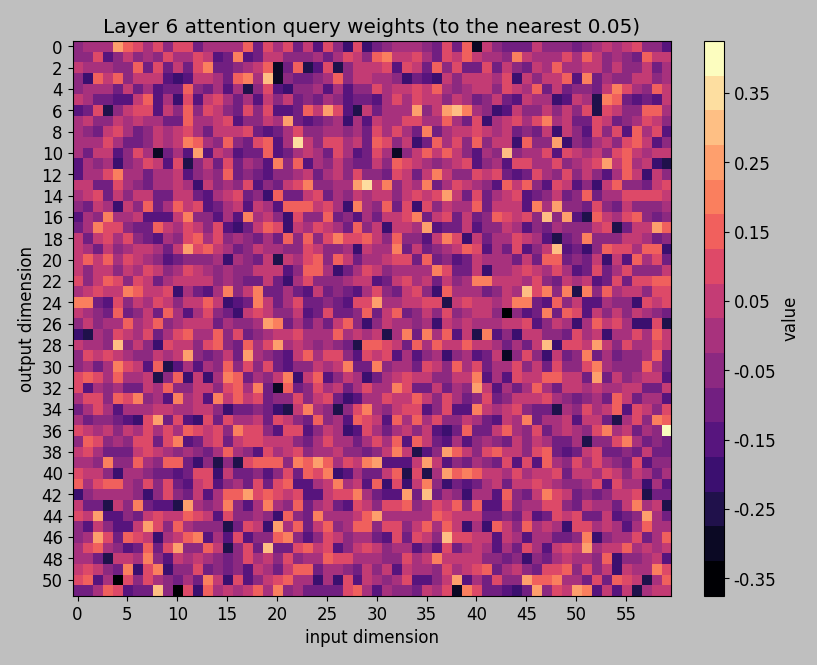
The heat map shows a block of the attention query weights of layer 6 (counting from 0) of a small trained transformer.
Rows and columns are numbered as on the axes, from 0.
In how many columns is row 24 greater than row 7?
26
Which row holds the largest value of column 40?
32
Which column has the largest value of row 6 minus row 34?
38
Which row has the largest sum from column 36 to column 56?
40
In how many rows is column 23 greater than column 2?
21
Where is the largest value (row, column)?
36, 59
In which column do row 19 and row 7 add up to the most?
11
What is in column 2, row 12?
0
